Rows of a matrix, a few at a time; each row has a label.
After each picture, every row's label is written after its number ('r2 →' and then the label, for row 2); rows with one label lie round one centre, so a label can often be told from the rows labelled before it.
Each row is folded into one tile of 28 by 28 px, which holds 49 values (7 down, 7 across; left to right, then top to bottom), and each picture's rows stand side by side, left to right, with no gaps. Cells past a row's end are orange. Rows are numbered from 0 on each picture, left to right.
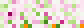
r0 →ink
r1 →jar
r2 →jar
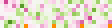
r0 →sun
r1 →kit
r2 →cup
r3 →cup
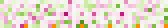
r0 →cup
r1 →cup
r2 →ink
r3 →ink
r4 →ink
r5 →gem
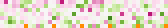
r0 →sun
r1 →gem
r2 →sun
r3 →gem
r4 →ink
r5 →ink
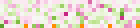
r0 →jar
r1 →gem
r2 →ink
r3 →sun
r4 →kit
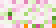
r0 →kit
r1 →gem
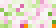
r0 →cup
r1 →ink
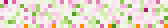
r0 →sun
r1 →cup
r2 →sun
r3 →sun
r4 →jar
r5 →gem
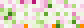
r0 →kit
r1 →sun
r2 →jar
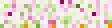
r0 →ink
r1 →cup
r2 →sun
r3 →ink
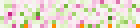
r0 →ink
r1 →kit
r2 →cup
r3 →gem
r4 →sun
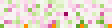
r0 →jar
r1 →cup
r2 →ink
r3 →jar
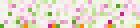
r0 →jar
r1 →cup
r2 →jar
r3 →cup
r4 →ink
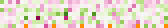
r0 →gem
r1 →kit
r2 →kit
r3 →kit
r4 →cup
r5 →gem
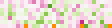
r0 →kit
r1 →sun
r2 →cup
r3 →jar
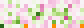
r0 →jar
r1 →kit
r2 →kit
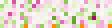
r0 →ink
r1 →gem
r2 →jar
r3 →kit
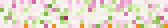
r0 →kit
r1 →sun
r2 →kit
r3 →gem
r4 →gem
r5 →jar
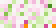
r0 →cup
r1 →sun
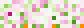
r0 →ink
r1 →gem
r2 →jar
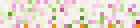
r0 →kit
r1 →gem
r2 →gem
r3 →jar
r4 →cup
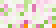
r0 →cup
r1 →gem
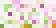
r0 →ink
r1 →jar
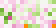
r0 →kit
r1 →cup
